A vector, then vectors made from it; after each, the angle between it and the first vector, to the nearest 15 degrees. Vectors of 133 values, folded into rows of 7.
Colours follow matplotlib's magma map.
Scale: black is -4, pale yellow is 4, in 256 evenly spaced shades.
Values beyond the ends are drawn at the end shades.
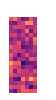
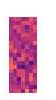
60 degrees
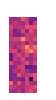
105 degrees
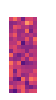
30 degrees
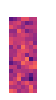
135 degrees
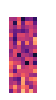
60 degrees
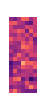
165 degrees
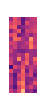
90 degrees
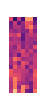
90 degrees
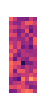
30 degrees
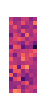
105 degrees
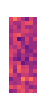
45 degrees
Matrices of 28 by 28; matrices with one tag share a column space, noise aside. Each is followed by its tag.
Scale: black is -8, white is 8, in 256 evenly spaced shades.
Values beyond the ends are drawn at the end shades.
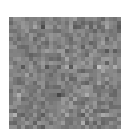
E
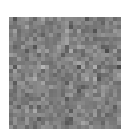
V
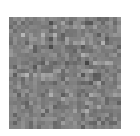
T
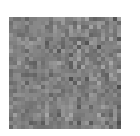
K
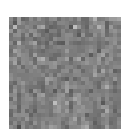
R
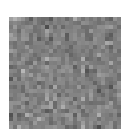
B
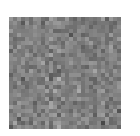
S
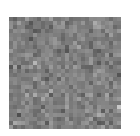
E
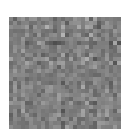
R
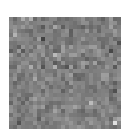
V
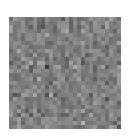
E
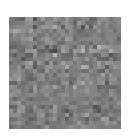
V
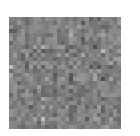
V
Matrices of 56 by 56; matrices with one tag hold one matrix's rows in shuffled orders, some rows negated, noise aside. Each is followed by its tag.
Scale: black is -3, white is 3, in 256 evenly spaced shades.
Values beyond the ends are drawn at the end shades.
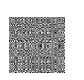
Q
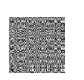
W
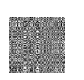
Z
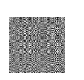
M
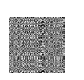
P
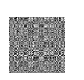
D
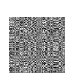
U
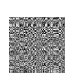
U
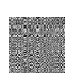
Z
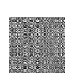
Z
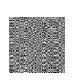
U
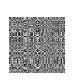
Z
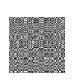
D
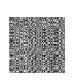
U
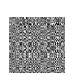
M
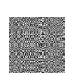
P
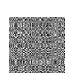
Q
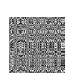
W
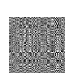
M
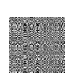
Z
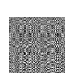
M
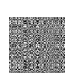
Z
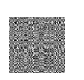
D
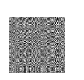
M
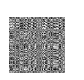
U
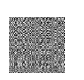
Q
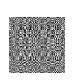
M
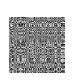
W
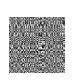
P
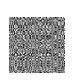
Q
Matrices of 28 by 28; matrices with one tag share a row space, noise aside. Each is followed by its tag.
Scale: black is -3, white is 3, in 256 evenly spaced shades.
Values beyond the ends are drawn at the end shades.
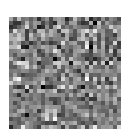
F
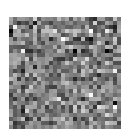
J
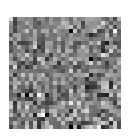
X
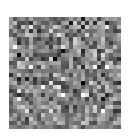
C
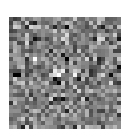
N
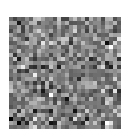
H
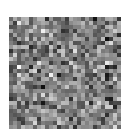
H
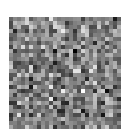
C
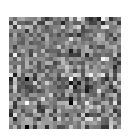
X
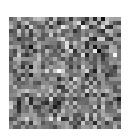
C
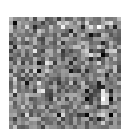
X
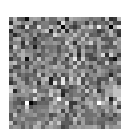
N
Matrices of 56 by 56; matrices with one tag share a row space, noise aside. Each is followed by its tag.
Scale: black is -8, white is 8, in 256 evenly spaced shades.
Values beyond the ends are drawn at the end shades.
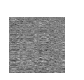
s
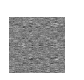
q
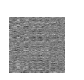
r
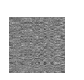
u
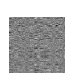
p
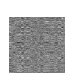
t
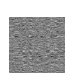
q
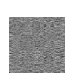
u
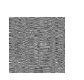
p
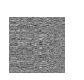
s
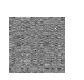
t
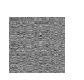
s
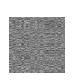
t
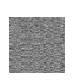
u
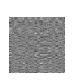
p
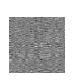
p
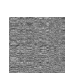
s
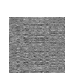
r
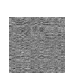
t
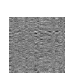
p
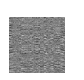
u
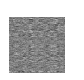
q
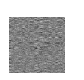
p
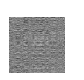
r
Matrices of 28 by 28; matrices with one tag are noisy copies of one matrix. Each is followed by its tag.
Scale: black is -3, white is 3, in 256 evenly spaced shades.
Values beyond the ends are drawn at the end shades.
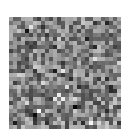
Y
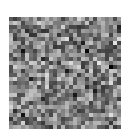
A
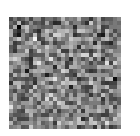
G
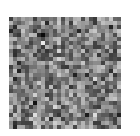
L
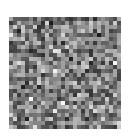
G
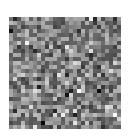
A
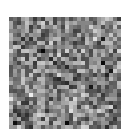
L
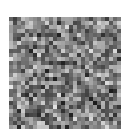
Y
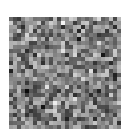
Y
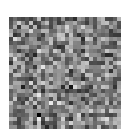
G
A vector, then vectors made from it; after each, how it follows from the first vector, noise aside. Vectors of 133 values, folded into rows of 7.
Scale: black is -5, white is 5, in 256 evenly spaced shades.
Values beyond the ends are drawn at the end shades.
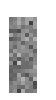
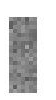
reversed, shrunk.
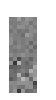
partly zeroed.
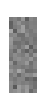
reversed, shrunk.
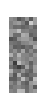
sign-scrambled.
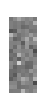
partly zeroed.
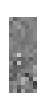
partly zeroed.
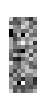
wrapped around, scaled up.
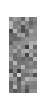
reversed, negated.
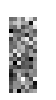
scaled up.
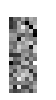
wrapped around, scaled up.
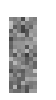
reversed, negated.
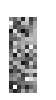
reversed, negated, scaled up.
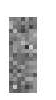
reversed, negated.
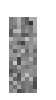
sign-scrambled.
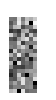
scaled up.
